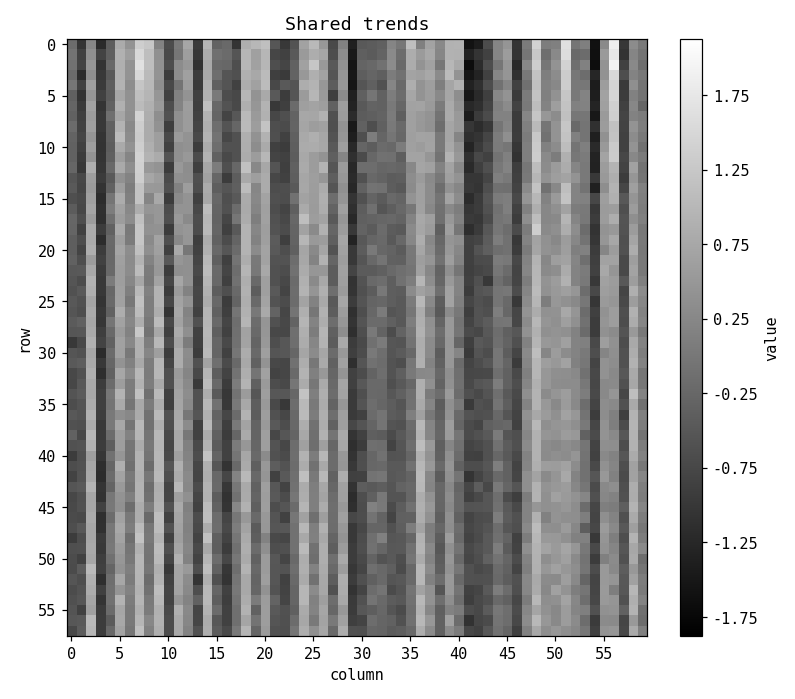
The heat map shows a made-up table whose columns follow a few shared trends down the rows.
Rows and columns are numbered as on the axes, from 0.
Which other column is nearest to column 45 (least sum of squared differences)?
38
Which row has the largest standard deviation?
0
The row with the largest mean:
2
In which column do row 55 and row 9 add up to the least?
29
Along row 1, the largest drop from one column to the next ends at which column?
57
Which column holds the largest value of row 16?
14
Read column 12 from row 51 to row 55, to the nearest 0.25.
0.5 0.25 0.25 0.25 0.25
